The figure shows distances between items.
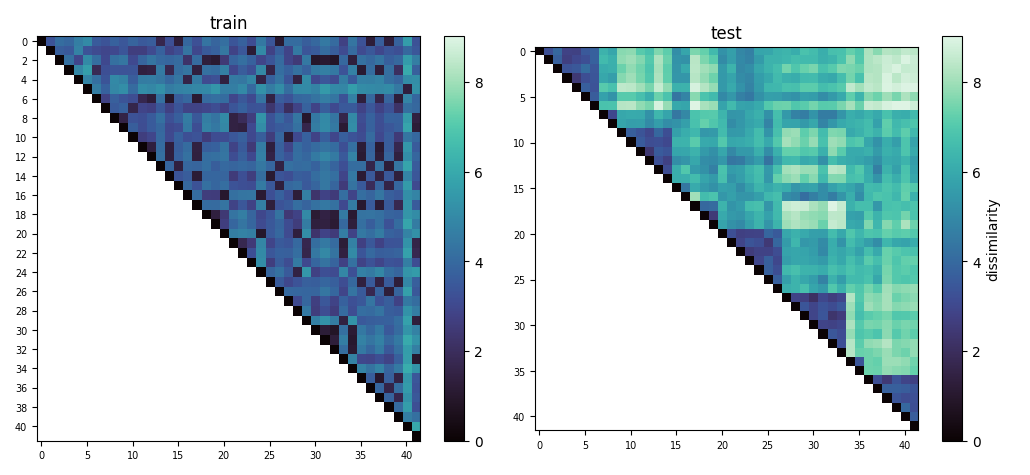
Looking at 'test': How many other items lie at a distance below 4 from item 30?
6
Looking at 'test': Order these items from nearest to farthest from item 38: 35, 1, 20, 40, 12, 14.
40, 12, 14, 20, 35, 1
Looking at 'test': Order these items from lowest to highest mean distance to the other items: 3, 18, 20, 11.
20, 11, 3, 18
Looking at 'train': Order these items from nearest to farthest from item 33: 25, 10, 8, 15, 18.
8, 15, 25, 10, 18
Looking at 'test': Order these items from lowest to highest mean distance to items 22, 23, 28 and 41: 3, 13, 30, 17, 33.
30, 33, 3, 13, 17
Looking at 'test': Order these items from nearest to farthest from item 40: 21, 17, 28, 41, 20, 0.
41, 21, 17, 20, 28, 0
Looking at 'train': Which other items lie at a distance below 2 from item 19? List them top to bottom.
2, 18, 30, 31, 32, 34
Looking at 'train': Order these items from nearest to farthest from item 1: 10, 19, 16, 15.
10, 15, 19, 16
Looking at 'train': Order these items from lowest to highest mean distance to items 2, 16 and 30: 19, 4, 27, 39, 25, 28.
19, 28, 4, 27, 25, 39
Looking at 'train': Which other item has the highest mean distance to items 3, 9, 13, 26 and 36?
40
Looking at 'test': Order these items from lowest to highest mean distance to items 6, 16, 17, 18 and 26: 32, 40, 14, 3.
3, 14, 32, 40
